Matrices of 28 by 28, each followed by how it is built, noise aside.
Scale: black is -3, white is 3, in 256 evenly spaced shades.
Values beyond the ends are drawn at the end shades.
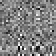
low rank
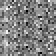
repeating rows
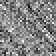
Toeplitz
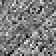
Hankel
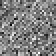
Hankel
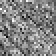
Toeplitz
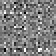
low rank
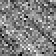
Toeplitz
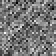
Hankel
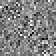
block diagonal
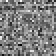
blocks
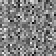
repeating rows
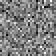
repeating rows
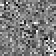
block diagonal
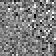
upper triangular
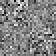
block diagonal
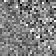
upper triangular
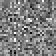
low rank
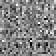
blocks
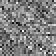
Toeplitz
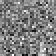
low rank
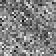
Toeplitz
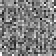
blocks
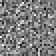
repeating rows
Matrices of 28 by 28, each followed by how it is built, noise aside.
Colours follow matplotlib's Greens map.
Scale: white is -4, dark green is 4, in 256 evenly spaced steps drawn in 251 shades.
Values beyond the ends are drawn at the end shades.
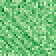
Toeplitz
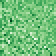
lower triangular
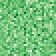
uneven columns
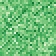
Hankel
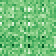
low rank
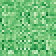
low rank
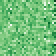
uneven columns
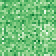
blocks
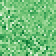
lower triangular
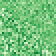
lower triangular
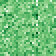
uneven columns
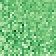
lower triangular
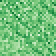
Toeplitz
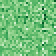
uneven columns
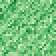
Hankel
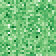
uneven columns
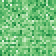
blocks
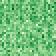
blocks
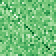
diagonal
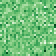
uneven columns
